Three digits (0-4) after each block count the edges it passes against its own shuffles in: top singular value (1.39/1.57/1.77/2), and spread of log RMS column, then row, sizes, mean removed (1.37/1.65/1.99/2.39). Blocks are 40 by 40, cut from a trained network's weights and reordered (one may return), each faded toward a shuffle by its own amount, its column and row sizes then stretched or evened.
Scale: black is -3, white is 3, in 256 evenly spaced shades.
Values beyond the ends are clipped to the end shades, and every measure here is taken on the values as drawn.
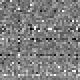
0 1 3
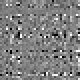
1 4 4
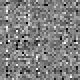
0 4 0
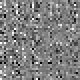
2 4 1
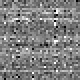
2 3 1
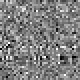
3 2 2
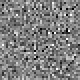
0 1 1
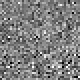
0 1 3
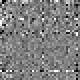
2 3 3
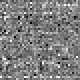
0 3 1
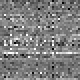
2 1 4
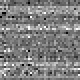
3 1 3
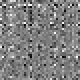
3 4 3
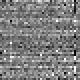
2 2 2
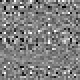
4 2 4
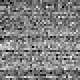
3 0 0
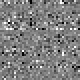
0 1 4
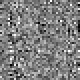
1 3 1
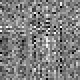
3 4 0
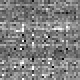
2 2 1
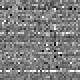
2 0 3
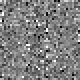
0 2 0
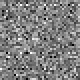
0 0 2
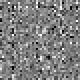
1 4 2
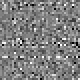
1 2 4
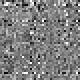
3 3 3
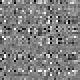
4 3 4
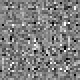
0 3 3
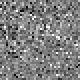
2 0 1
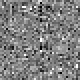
1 2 1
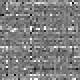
2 2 3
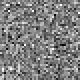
0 1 0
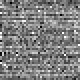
2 0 0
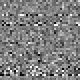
3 1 4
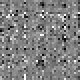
0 4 3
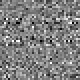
1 0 3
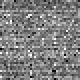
1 1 0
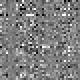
0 4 4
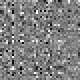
1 4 3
